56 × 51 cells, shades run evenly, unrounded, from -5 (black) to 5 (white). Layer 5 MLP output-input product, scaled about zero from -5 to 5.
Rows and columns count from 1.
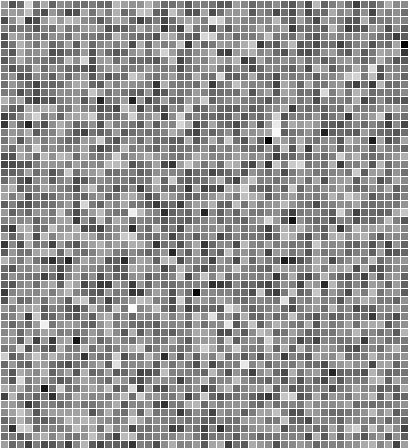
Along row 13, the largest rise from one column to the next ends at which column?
18
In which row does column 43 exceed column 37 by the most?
27
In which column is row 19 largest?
5
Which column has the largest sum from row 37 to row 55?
3
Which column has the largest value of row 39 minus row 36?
17
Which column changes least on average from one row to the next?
8
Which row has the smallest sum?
36
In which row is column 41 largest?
12
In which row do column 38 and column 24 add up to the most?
21
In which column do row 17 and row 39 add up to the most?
35
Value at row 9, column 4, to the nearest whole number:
-1
